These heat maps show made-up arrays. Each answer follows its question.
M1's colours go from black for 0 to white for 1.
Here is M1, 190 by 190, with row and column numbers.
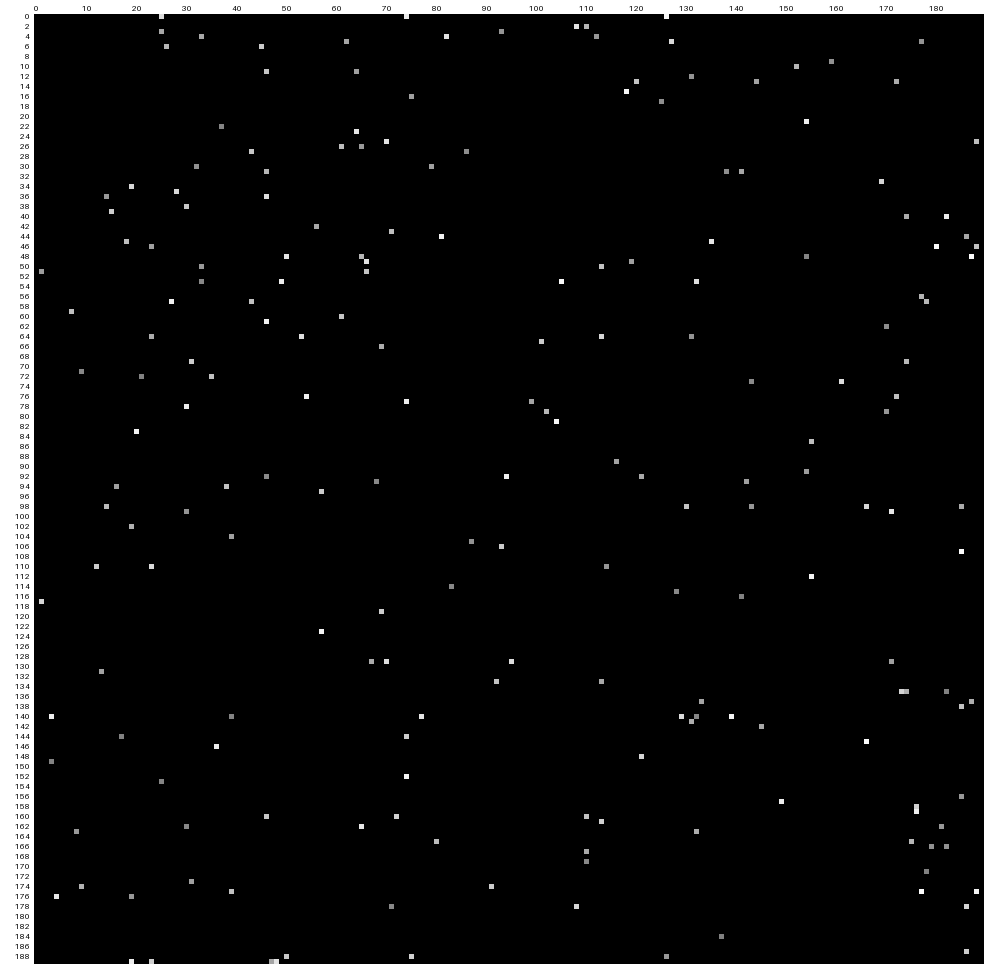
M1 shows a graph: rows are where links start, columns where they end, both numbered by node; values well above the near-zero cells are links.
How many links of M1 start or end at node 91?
2
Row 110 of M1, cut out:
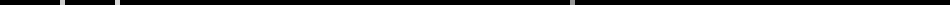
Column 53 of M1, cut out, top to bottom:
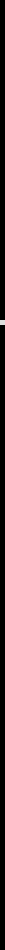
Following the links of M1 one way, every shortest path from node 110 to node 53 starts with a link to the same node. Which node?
node 23
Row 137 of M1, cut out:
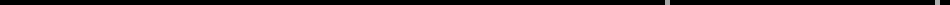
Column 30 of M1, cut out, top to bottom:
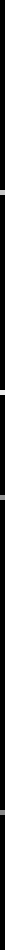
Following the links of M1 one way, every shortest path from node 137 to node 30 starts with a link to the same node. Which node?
node 133
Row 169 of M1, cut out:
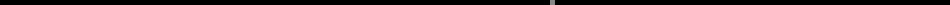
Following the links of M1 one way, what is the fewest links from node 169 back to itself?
6
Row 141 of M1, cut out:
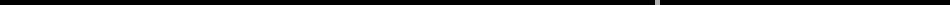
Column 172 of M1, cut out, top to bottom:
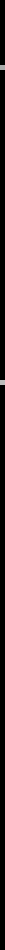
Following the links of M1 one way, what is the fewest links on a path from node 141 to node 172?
3
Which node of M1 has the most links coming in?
node 46
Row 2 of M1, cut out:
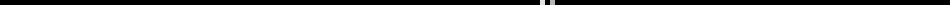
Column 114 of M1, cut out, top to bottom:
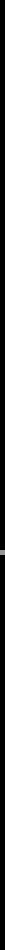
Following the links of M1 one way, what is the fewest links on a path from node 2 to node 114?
2
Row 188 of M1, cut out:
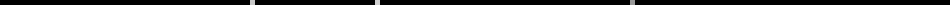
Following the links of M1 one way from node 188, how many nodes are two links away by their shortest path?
2
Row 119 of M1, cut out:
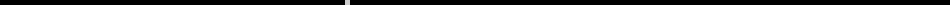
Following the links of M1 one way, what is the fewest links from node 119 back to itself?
8
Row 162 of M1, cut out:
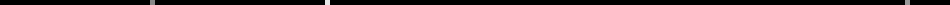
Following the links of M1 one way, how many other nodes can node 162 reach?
9
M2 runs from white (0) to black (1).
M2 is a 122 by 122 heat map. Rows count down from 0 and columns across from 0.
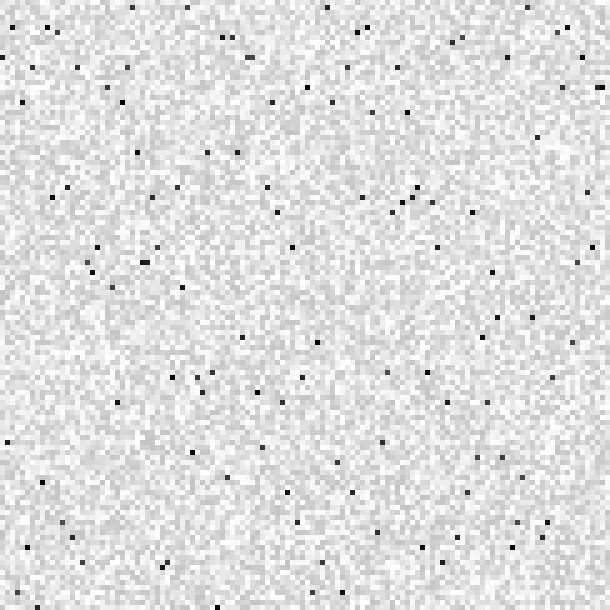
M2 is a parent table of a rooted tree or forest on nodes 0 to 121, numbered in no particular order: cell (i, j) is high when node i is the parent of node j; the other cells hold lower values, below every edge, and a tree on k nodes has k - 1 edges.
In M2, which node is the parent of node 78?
42
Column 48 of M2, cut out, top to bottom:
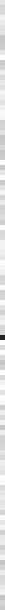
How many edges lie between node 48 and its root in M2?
4
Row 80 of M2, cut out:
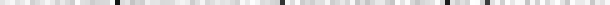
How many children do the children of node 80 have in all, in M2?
1
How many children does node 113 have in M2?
1
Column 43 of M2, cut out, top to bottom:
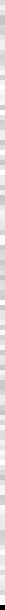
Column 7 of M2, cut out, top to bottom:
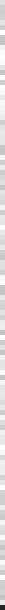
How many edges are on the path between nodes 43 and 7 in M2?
2
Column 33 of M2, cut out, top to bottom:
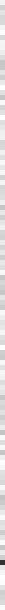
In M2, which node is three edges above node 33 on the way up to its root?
52
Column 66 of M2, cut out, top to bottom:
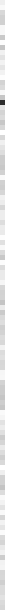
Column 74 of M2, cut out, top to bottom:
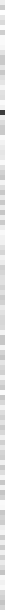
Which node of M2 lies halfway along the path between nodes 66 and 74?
98
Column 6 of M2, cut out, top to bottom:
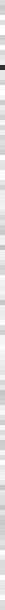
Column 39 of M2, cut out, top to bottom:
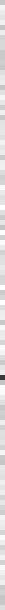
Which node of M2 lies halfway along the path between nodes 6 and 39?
68
